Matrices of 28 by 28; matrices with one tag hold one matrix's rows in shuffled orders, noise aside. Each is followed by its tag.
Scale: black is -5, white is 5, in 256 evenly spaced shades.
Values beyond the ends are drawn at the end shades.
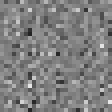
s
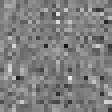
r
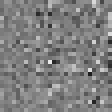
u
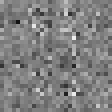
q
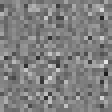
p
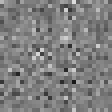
q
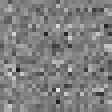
r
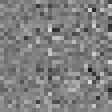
u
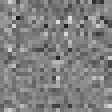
r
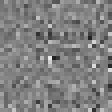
u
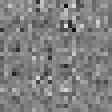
q
